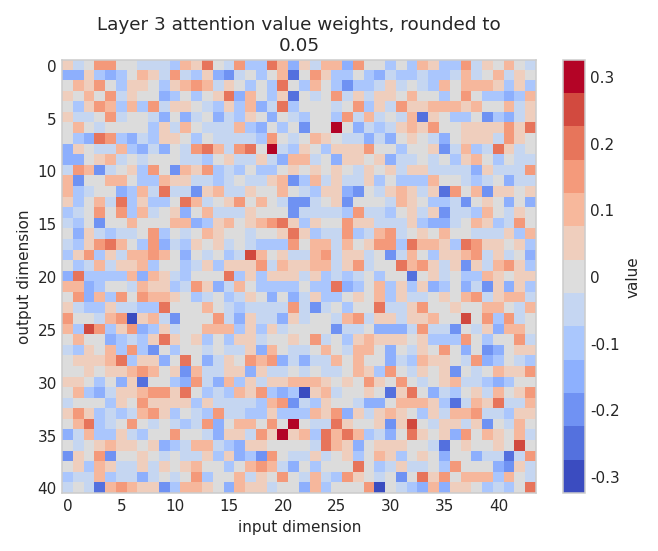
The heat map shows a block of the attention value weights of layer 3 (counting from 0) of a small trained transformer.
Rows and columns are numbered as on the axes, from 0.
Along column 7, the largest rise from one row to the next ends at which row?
31
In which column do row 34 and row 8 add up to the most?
19
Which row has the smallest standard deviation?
9
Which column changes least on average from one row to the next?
24
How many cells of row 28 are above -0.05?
27
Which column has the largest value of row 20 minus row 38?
15
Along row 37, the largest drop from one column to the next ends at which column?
4
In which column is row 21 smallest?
39
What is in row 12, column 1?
-0.1
